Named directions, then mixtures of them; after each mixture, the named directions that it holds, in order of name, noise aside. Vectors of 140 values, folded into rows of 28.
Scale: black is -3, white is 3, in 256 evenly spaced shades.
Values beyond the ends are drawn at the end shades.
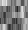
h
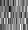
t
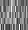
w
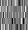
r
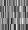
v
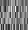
w.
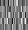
r, t, w.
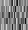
t, w.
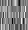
r.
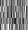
r, v, w.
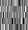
r.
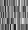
v.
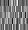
r, t, w.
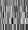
r, v, w.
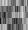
h.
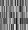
v.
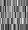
v, w.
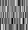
r.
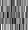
r, w.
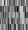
h, v.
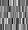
r, t, w.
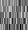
r, t, w.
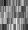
h, v.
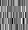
r, t.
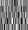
r, t, w.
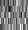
t.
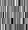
r, v.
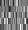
t.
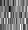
t.
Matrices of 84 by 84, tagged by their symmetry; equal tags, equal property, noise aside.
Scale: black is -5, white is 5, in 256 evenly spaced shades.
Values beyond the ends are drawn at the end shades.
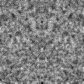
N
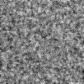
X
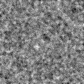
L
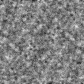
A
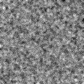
L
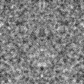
N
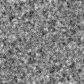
A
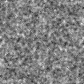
A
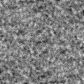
A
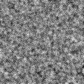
X
